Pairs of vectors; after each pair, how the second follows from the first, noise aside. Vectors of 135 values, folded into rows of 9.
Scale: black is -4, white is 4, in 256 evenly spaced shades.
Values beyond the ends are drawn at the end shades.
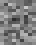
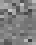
reversed, partly zeroed.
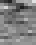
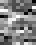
wrapped around, negated, scaled up.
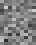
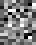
reversed, scaled up.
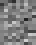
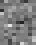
reversed, negated, partly zeroed.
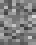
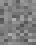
wrapped around, negated, shrunk.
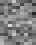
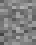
wrapped around, shrunk.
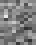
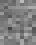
wrapped around, shrunk.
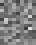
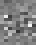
reversed, partly zeroed.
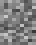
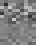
reversed, partly zeroed.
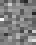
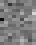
negated, partly zeroed.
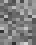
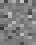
negated, partly zeroed.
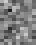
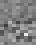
reversed, negated, partly zeroed.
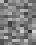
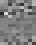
reversed, negated, partly zeroed.
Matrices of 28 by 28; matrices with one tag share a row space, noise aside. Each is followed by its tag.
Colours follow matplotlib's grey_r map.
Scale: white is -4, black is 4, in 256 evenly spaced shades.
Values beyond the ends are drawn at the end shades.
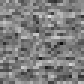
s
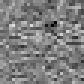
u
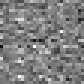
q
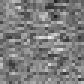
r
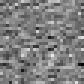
s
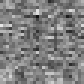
s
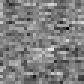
r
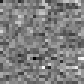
q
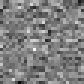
q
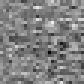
u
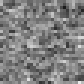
r
